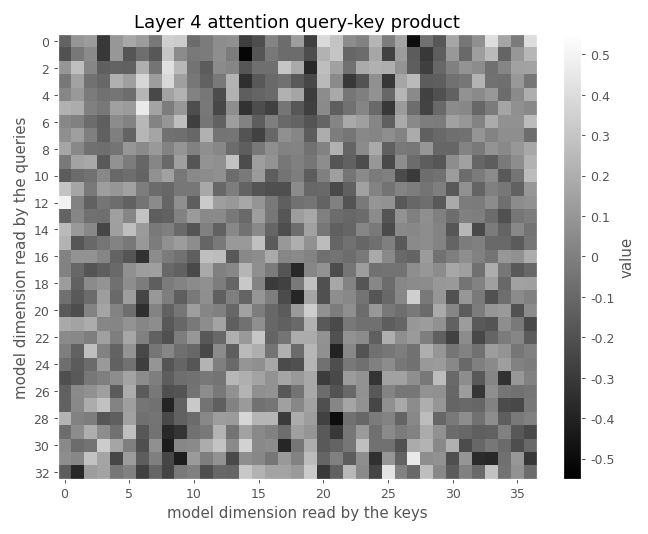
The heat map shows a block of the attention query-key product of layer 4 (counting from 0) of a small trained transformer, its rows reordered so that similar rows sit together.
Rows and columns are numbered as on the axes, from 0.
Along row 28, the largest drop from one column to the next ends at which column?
17
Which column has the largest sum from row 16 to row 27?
19
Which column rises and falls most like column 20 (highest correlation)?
8
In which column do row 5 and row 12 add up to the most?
0
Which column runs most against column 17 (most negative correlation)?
11
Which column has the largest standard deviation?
14
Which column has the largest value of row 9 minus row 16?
13
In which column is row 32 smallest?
1
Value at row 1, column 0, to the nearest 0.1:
-0.2
